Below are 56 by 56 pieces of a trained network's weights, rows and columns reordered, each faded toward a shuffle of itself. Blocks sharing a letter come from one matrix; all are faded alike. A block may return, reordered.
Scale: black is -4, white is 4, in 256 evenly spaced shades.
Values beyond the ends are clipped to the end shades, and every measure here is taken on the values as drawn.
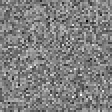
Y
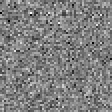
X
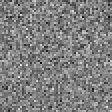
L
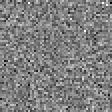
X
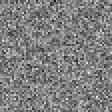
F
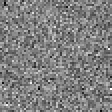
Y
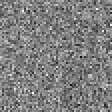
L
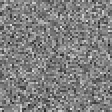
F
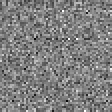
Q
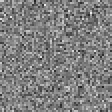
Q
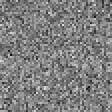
F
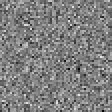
Y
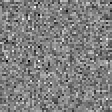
Y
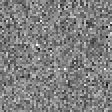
L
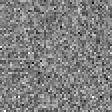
X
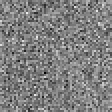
L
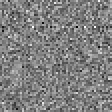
Q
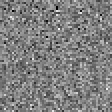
Y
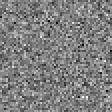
X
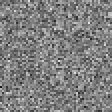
Q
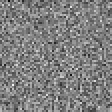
Q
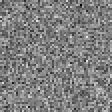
Y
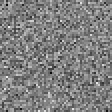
Y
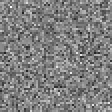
Q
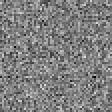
L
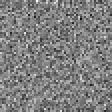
Y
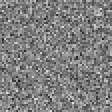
F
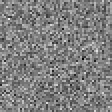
F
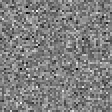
Y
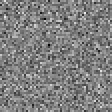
F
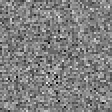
X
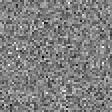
X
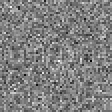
Y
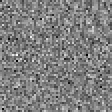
X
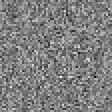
Y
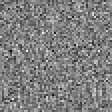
Y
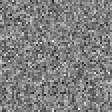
Y
